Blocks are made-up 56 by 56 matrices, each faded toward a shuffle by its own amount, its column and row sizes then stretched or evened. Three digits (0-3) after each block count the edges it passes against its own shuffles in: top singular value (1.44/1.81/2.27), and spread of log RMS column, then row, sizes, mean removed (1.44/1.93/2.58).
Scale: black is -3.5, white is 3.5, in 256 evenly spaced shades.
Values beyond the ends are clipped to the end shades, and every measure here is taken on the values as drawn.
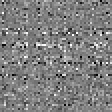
0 2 3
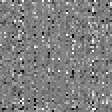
0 3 2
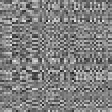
3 2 3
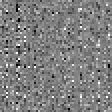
0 3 1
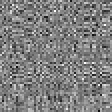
3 2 2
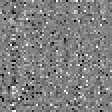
2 1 1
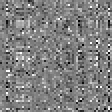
3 3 1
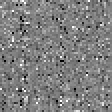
0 2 1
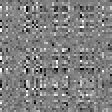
3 3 2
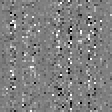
0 3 0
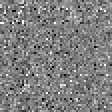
0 0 2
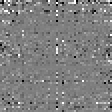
1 2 3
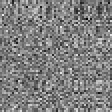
3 1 1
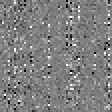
0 3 0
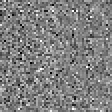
0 2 0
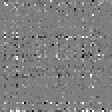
2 2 3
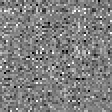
2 1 1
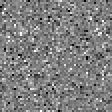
1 0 0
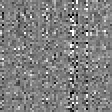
1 3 1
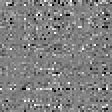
1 2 3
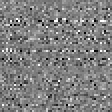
2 1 3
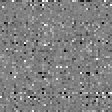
0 1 2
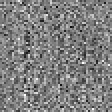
2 1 0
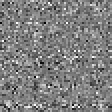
1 1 2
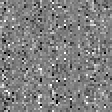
0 3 1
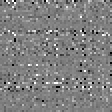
0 1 3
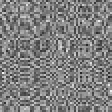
3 0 0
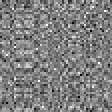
3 0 0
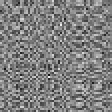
3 2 0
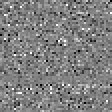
0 0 2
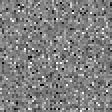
1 0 1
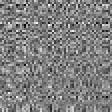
3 2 3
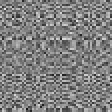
3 0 3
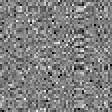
3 1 0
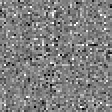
1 0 1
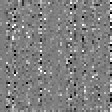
1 3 0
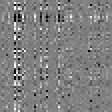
3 3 1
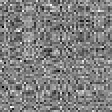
3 1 1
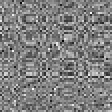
3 0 2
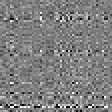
3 2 3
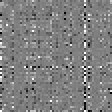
3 3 2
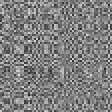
3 2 1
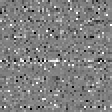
2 0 2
